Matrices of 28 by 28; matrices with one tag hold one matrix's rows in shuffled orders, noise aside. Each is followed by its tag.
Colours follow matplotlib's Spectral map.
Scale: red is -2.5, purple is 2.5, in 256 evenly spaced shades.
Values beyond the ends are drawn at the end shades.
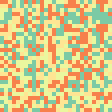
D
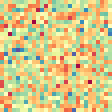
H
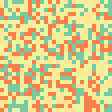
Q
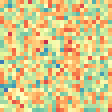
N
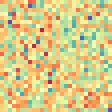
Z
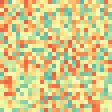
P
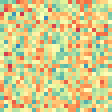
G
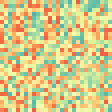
Z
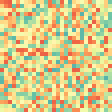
P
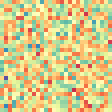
G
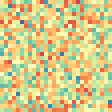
D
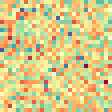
P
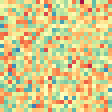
G
